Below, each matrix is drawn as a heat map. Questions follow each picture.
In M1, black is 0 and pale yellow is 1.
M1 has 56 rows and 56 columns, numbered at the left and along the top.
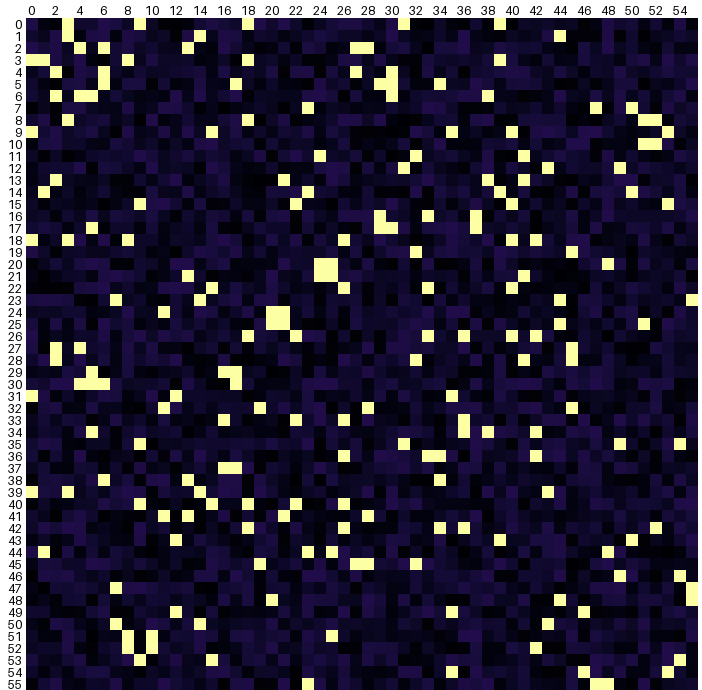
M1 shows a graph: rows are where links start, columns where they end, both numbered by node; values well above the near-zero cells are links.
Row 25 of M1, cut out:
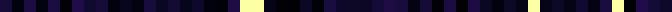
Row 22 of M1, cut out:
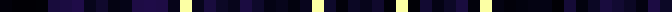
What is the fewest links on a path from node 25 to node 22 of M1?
5
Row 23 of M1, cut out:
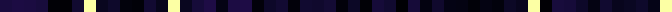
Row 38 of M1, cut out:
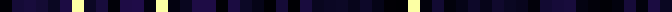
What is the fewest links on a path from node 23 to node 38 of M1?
5
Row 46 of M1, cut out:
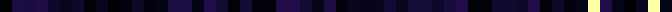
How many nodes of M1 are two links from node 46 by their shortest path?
3
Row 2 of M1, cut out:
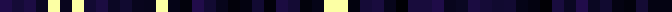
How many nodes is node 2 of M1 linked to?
5
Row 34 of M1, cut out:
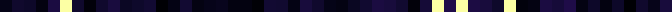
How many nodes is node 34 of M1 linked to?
4
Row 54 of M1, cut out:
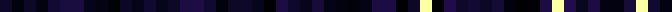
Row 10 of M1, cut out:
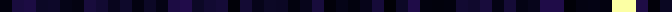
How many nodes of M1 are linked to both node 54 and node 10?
0
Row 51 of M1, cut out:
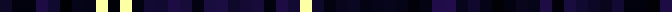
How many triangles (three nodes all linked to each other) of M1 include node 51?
0
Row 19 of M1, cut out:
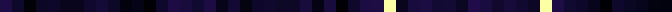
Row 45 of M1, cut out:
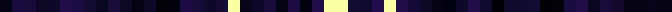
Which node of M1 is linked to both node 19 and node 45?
node 32
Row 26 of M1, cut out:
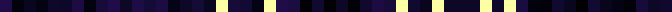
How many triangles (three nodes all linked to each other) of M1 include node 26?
6
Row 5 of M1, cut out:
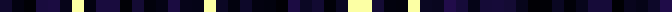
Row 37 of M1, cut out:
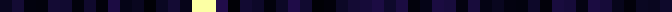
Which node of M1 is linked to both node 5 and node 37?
node 17
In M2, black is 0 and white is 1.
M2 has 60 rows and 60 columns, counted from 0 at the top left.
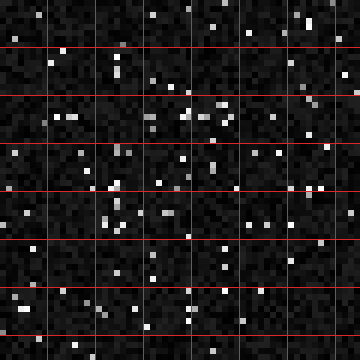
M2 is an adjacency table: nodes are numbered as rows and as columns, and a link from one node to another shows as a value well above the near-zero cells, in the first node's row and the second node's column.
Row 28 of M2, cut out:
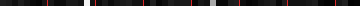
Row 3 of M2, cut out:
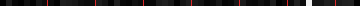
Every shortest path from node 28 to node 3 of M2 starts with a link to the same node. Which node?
node 35
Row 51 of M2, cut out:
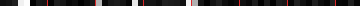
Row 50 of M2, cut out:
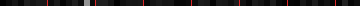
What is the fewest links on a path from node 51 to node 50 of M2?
5
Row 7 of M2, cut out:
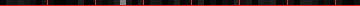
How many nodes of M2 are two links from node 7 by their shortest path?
1
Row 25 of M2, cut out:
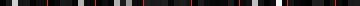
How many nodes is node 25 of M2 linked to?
6
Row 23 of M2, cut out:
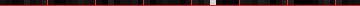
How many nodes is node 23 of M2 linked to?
1
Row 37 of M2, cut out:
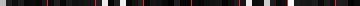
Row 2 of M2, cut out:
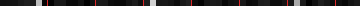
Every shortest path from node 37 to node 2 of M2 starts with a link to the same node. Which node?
node 48
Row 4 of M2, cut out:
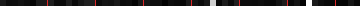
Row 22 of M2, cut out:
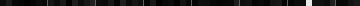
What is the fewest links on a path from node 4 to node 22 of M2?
2
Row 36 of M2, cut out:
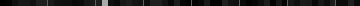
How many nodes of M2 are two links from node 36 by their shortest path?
2
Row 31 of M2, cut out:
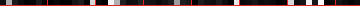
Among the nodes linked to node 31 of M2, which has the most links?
node 19
